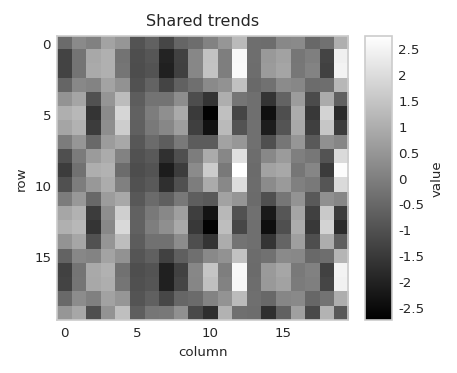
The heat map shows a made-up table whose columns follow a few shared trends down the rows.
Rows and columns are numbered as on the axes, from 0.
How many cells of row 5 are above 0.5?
7
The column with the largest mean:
12
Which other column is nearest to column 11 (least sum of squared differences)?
1
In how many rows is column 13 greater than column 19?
7
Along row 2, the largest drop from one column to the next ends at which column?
13
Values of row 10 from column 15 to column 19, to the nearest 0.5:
0.5 0 0 -1 2
